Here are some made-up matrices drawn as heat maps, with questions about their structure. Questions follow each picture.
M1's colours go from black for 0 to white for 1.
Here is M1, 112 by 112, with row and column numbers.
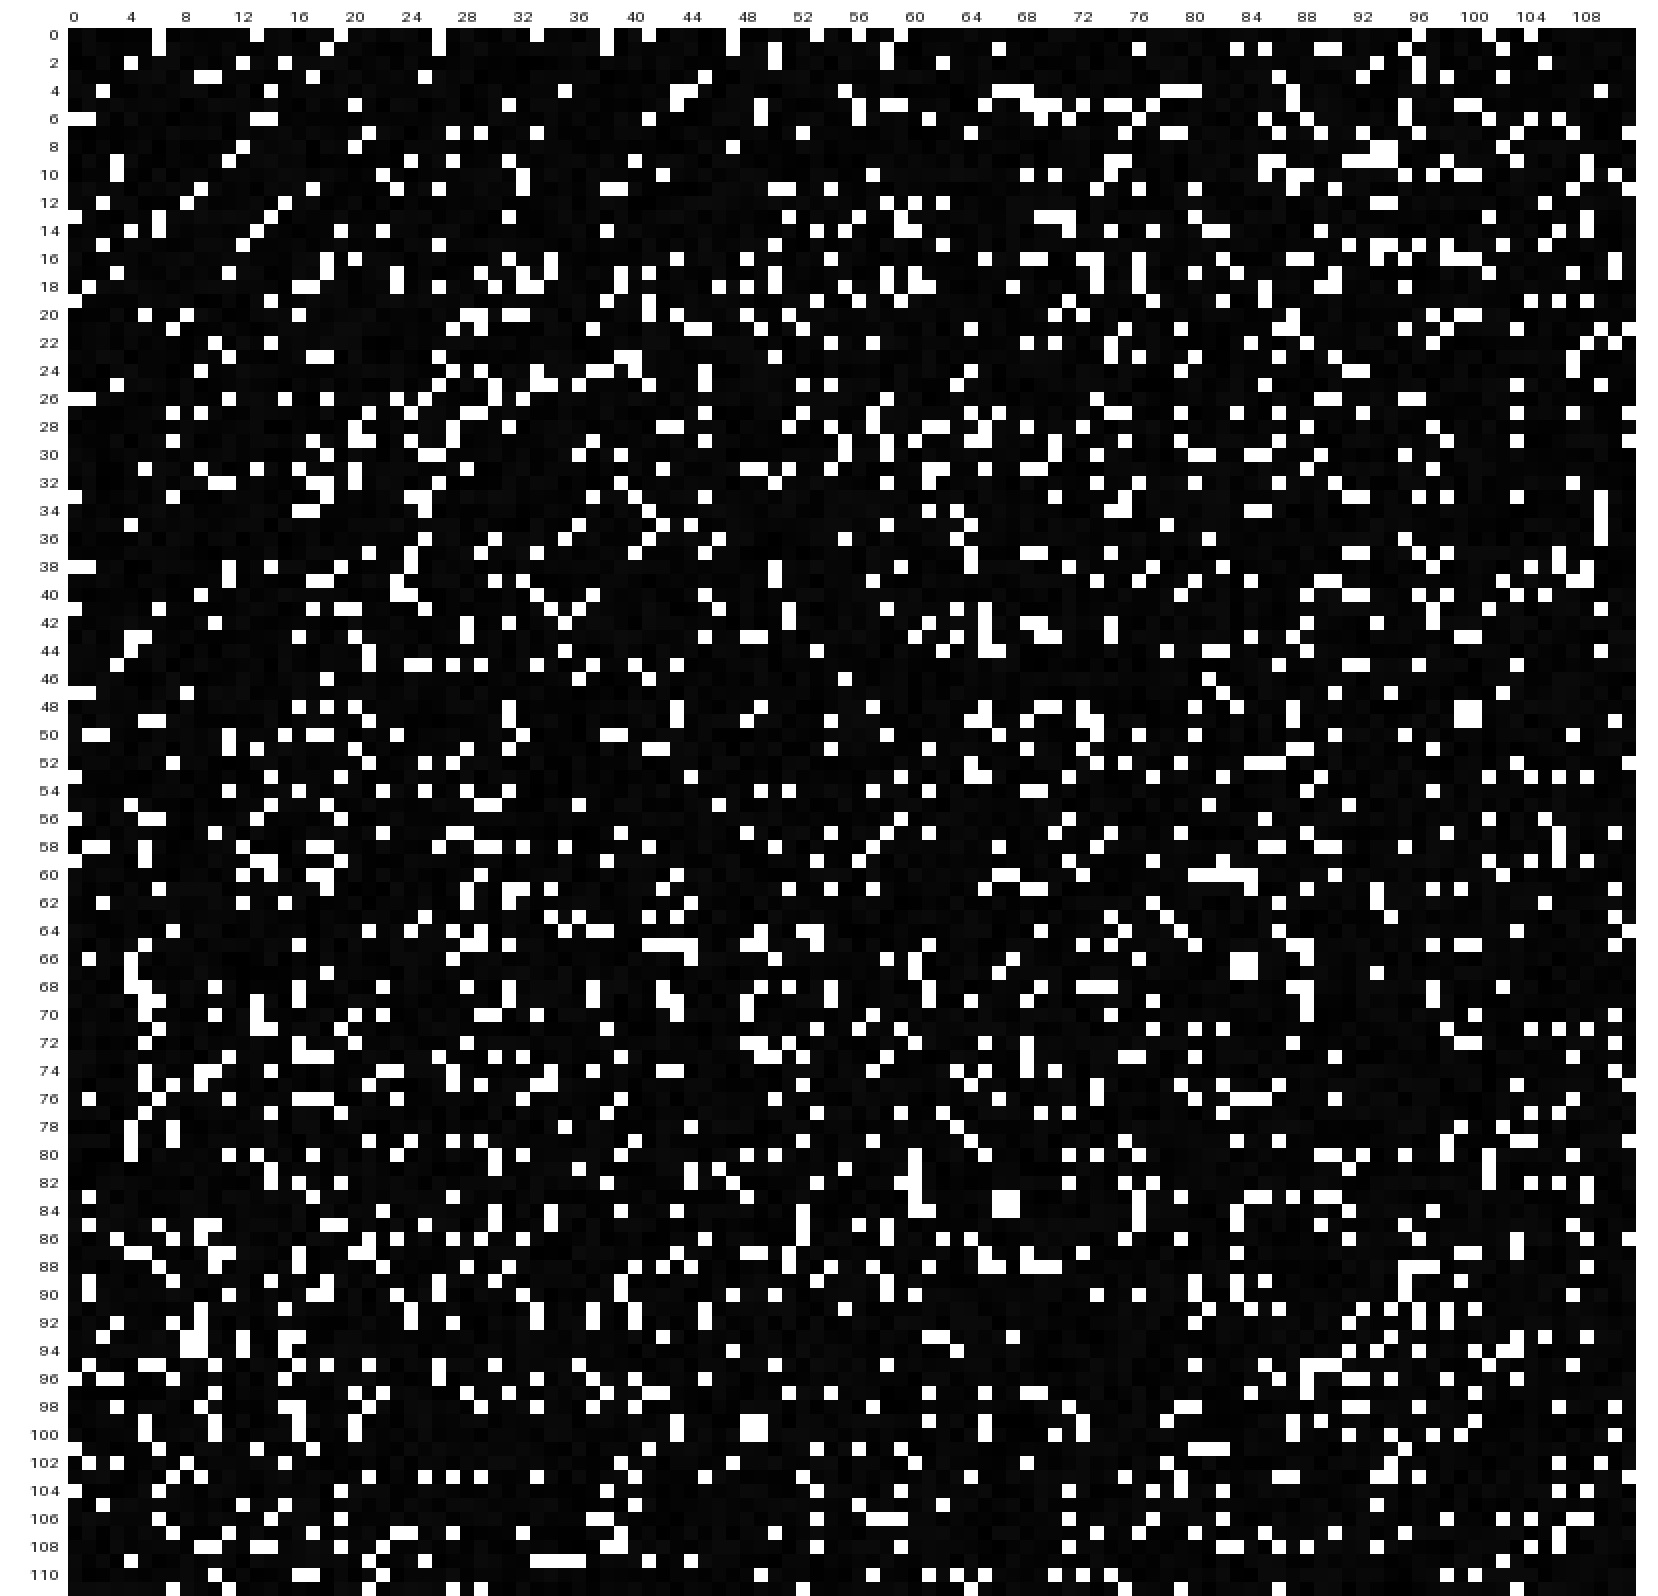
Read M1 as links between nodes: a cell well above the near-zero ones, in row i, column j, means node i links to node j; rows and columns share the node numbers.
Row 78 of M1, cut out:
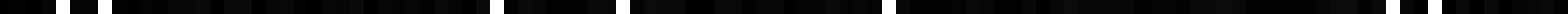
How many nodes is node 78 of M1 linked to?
7
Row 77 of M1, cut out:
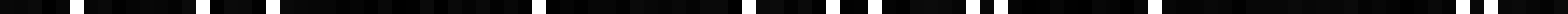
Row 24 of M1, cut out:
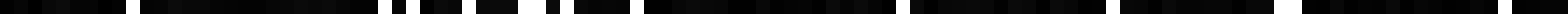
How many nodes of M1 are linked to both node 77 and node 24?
1
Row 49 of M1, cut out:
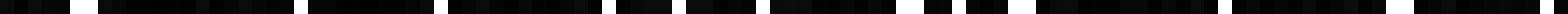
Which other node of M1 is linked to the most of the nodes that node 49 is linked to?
node 16
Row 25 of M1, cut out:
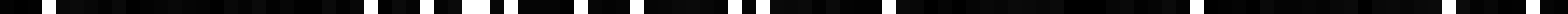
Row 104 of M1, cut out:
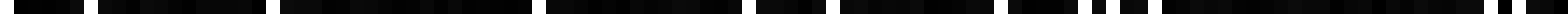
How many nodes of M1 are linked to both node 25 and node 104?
0
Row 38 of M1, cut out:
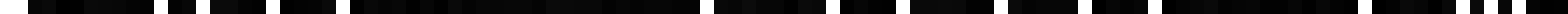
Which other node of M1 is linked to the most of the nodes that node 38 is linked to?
node 53
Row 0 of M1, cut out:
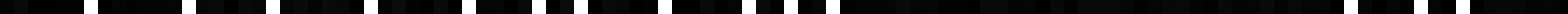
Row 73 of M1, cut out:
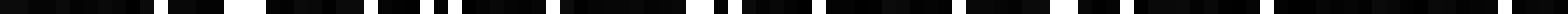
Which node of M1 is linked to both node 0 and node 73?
node 26
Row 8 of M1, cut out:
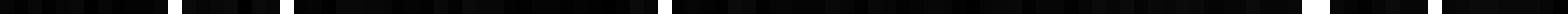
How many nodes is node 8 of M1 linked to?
6
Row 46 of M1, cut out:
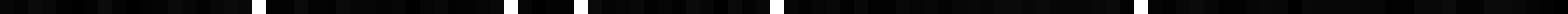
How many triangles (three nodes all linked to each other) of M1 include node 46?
5
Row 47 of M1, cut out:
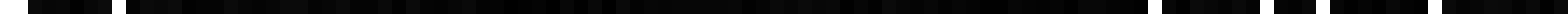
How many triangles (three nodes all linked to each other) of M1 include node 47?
5
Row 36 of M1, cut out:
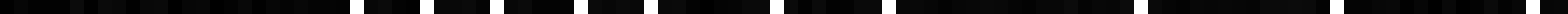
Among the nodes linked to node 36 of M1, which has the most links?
node 95
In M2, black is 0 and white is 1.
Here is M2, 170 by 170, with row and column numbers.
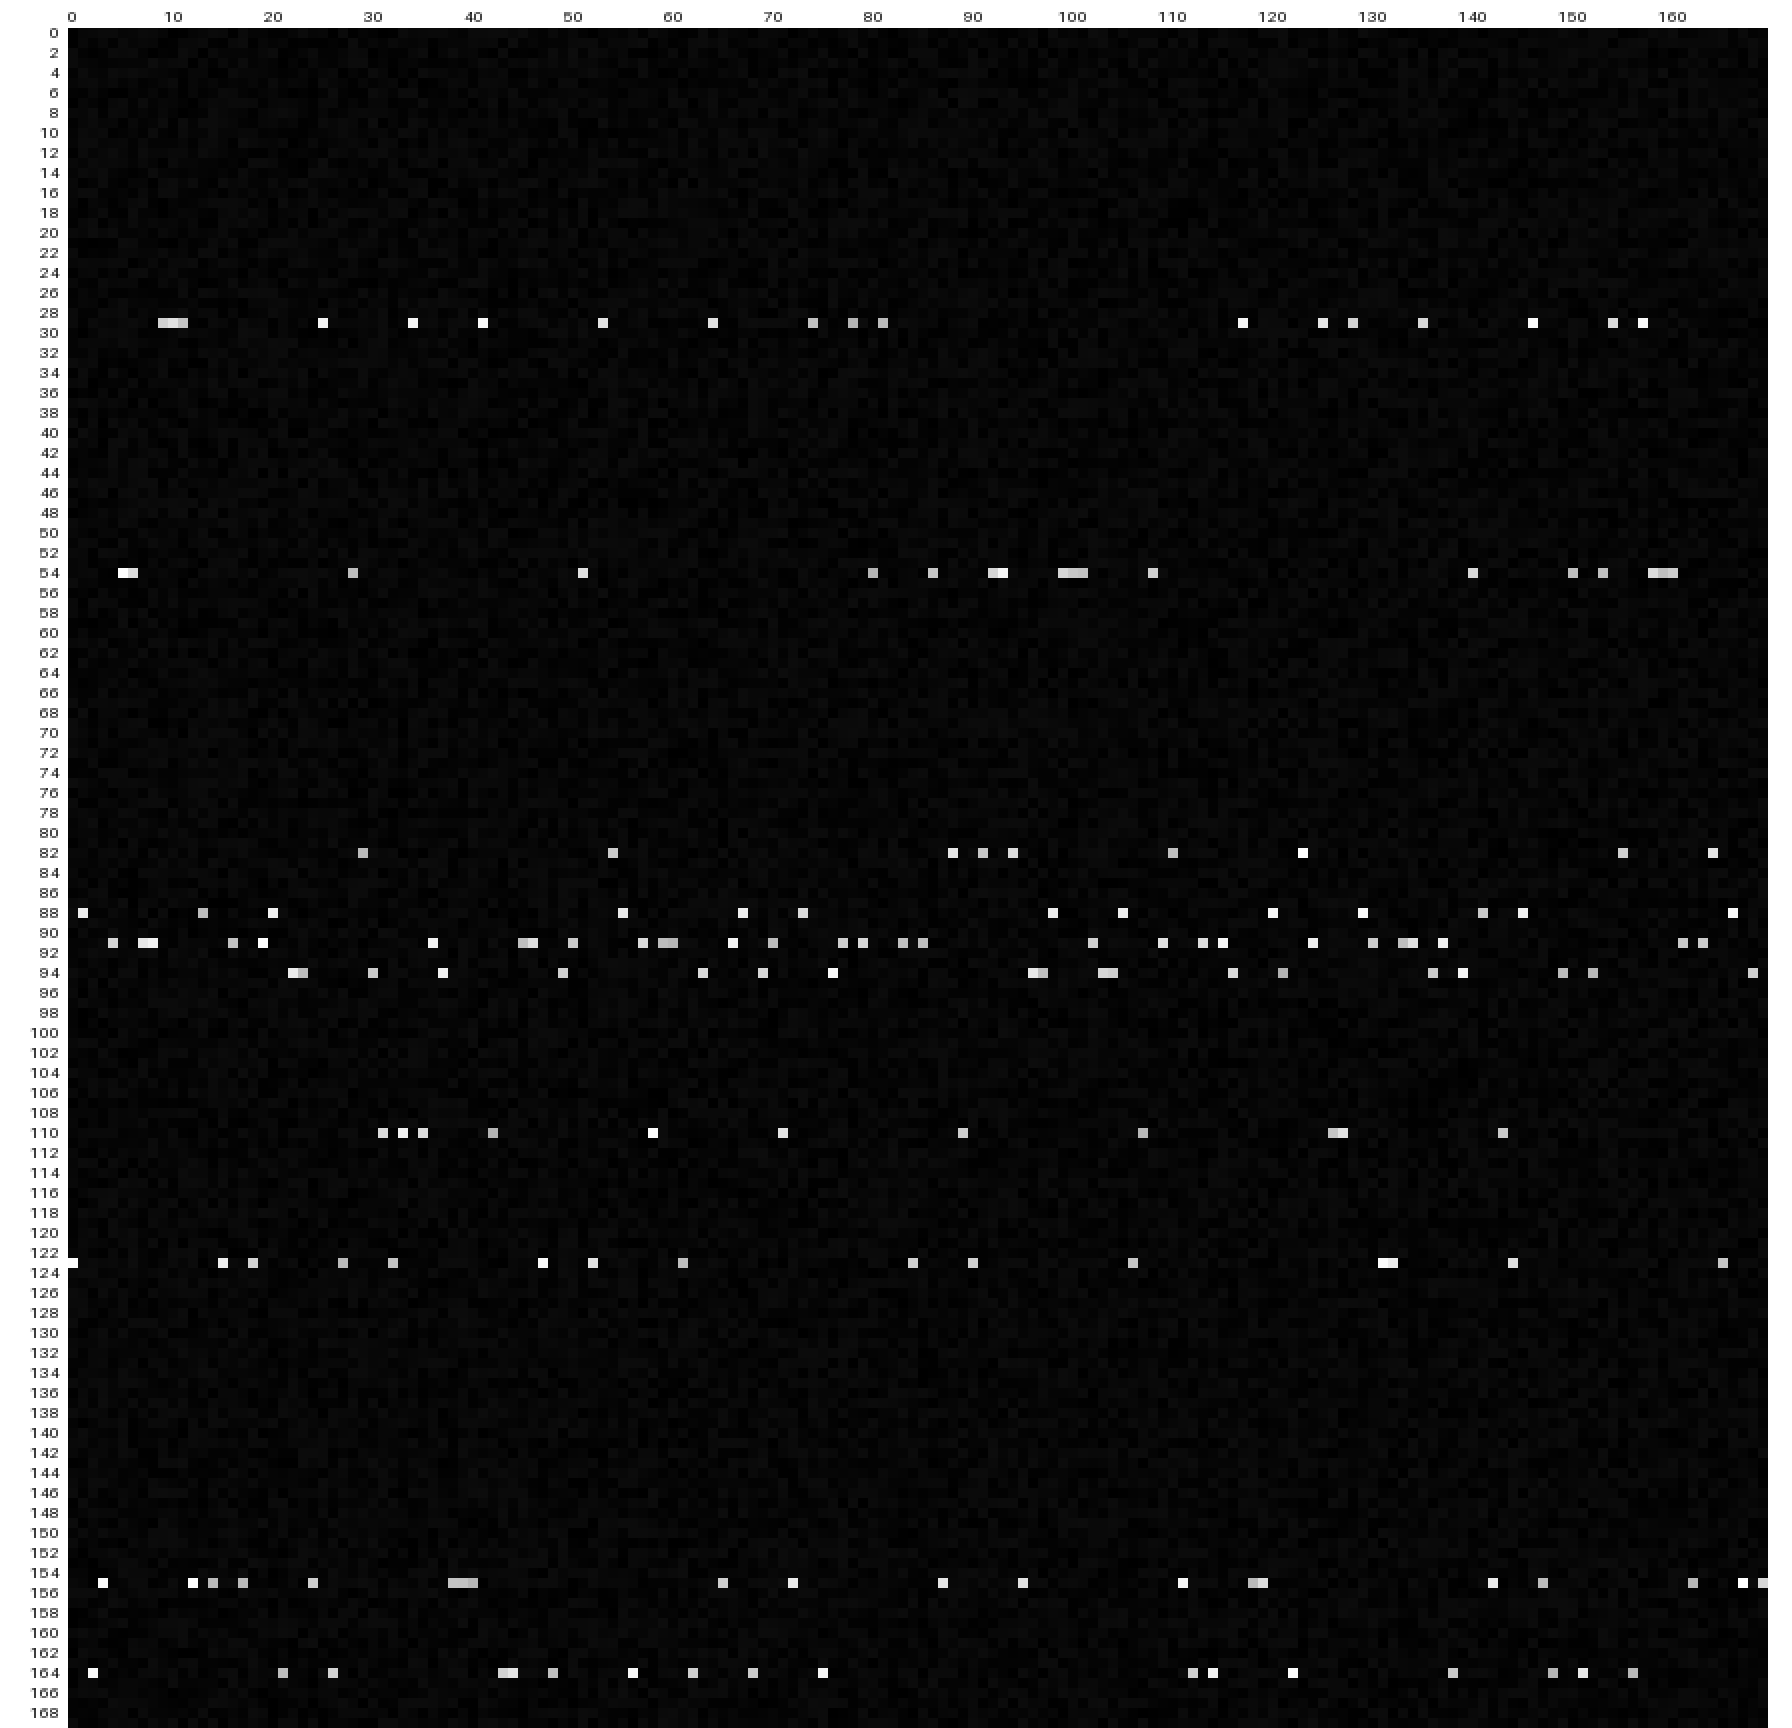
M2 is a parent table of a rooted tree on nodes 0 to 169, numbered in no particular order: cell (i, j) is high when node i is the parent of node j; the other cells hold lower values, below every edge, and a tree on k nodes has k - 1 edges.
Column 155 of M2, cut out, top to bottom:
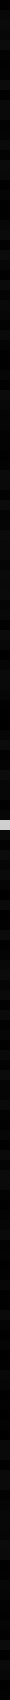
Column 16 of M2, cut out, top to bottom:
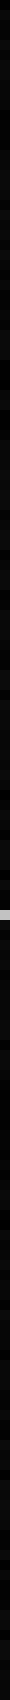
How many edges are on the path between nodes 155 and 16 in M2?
3
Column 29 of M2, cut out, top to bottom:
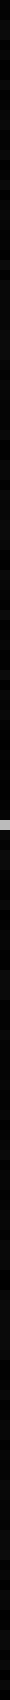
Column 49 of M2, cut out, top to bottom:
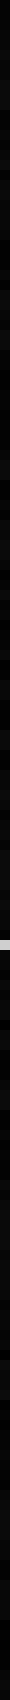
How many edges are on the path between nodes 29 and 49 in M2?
3
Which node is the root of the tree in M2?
82
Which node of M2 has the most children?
91
